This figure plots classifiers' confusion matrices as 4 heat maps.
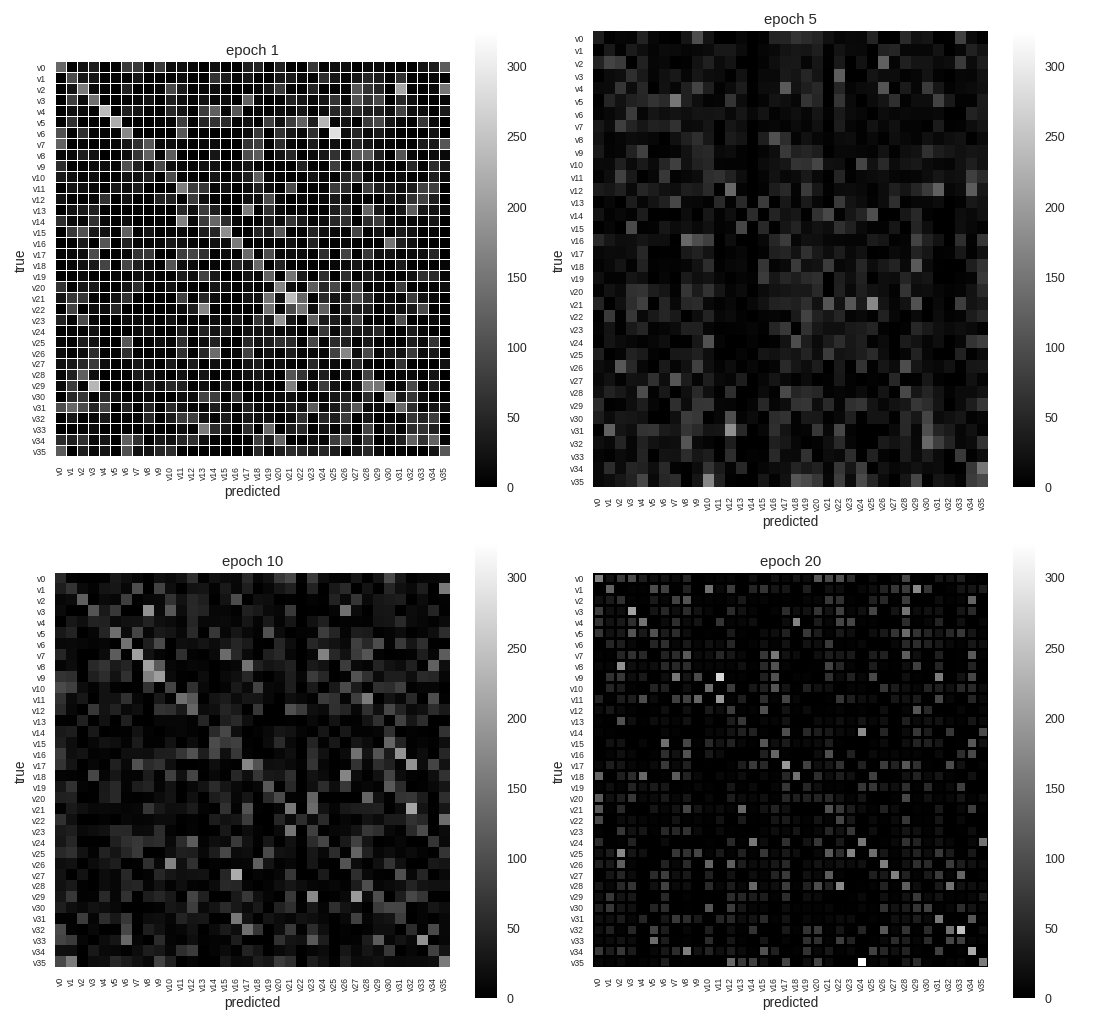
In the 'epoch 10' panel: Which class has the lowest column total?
v22
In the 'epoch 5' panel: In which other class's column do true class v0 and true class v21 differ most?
v25
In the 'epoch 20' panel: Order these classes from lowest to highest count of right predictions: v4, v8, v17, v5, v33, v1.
v8, v33, v5, v1, v4, v17
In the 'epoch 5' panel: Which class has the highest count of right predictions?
v12
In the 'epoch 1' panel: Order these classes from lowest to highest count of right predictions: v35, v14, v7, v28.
v7, v28, v35, v14
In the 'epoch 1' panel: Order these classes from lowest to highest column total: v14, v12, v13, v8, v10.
v12, v8, v10, v14, v13
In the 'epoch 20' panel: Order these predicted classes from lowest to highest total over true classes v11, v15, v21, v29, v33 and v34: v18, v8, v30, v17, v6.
v18, v30, v17, v6, v8
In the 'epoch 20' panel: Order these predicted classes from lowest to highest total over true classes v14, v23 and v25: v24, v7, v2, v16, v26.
v16, v26, v7, v24, v2
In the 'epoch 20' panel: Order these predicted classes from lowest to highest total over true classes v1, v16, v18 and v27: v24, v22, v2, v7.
v24, v22, v2, v7
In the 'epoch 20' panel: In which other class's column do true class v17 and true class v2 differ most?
v34
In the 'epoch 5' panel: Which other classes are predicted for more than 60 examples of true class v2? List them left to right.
v1, v26, v33
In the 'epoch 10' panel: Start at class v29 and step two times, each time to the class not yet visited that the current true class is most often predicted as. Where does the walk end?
v16
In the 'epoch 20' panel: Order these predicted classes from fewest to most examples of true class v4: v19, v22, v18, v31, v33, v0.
v19, v33, v31, v0, v22, v18
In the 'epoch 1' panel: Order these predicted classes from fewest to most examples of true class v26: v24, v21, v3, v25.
v24, v21, v3, v25
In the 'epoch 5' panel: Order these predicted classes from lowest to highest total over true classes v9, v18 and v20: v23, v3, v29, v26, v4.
v23, v26, v3, v29, v4
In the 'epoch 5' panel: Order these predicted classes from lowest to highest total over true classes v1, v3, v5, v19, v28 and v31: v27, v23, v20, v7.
v23, v27, v7, v20
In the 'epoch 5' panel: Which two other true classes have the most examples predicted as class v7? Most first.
v5, v27
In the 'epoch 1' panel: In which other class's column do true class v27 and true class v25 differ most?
v6
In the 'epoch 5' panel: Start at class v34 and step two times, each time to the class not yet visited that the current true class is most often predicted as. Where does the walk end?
v10
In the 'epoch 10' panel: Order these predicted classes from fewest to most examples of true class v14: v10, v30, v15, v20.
v10, v20, v30, v15
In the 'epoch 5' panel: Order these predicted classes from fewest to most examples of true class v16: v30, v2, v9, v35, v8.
v2, v30, v35, v9, v8
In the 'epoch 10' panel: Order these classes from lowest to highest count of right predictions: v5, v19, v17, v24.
v24, v19, v5, v17
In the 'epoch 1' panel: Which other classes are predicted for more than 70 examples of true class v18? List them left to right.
v4, v6, v10
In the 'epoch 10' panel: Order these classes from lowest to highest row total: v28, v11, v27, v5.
v28, v27, v5, v11
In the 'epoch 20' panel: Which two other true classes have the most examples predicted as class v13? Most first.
v21, v35
